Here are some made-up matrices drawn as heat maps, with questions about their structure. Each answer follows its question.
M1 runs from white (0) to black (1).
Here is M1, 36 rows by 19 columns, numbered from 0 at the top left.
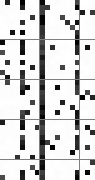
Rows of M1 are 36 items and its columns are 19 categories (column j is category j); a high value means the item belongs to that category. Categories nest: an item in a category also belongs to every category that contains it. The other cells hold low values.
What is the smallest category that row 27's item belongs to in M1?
11
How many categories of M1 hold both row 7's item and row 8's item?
2
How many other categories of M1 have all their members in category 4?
10
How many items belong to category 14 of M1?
3
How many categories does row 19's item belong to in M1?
3
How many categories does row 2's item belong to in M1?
3
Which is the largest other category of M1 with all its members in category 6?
12
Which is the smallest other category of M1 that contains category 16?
18
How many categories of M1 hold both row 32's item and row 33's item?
1
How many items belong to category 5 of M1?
2
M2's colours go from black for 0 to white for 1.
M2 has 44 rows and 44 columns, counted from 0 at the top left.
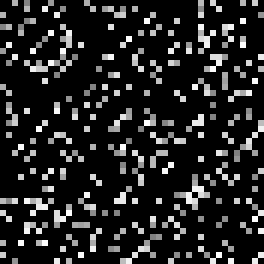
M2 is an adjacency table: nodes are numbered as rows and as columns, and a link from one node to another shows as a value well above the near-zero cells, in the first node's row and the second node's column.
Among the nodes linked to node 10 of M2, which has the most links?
node 25
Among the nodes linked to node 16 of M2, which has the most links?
node 11
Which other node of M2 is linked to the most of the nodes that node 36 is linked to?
node 22
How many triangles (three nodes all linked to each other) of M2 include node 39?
7
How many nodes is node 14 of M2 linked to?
7
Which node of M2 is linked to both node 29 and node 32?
node 34
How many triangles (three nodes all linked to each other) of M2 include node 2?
8
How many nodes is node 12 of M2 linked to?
6
